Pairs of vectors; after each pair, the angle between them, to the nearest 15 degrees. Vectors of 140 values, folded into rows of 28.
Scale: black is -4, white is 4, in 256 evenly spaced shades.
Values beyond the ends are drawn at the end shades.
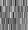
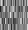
30 degrees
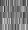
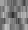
90 degrees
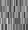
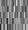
165 degrees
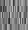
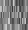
150 degrees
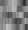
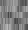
30 degrees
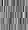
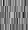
150 degrees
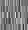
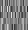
120 degrees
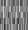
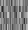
120 degrees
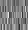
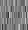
150 degrees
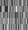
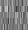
150 degrees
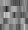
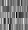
60 degrees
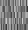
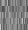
60 degrees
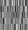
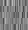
30 degrees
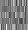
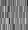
120 degrees
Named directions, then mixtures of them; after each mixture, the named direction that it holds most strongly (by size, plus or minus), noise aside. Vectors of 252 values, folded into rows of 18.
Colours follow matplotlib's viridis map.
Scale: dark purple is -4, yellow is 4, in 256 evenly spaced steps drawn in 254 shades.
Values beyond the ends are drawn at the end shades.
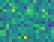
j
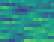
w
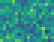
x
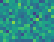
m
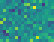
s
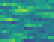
w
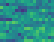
w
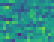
w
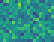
m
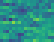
w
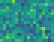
x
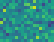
s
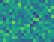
m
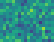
x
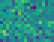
s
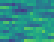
w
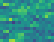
w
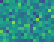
m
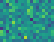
j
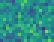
x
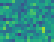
x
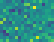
s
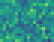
x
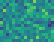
j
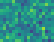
x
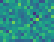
m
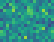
j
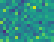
s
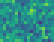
x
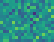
m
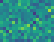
m
